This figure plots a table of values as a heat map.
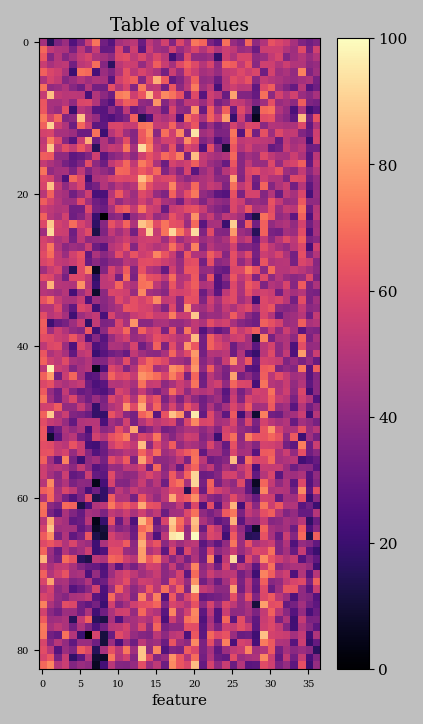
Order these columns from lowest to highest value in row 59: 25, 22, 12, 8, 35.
8, 35, 25, 12, 22
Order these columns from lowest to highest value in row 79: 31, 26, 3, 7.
7, 3, 31, 26
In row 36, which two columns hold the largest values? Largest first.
20, 17
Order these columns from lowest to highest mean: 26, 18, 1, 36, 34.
36, 26, 18, 34, 1
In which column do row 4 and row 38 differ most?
34
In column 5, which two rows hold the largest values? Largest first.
10, 32
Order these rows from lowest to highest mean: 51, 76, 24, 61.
76, 51, 61, 24
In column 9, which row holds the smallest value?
3
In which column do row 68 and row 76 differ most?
25
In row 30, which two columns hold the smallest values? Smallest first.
7, 4
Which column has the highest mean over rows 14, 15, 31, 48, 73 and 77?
13
